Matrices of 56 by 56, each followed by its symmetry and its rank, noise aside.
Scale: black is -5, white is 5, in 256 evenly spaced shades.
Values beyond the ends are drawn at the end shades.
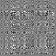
no symmetry, rank four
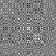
symmetric, rank three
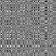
antisymmetric, rank two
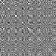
symmetric, rank four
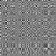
no symmetry, rank three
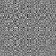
antisymmetric, rank four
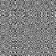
antisymmetric, rank four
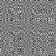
antisymmetric, rank four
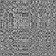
no symmetry, rank four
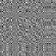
antisymmetric, rank four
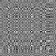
symmetric, rank three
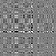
no symmetry, rank two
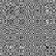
symmetric, rank four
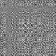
symmetric, rank four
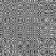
antisymmetric, rank four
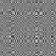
no symmetry, rank two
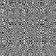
antisymmetric, rank four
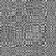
symmetric, rank four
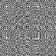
symmetric, rank four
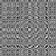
symmetric, rank two
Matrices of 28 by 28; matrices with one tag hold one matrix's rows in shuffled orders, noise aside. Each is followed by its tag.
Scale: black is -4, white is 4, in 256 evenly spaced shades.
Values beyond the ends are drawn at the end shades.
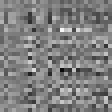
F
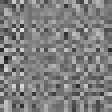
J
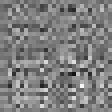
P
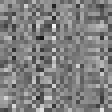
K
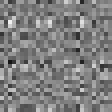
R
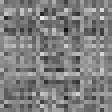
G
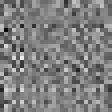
J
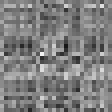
G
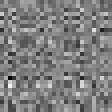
R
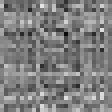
G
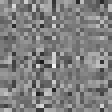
K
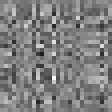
K
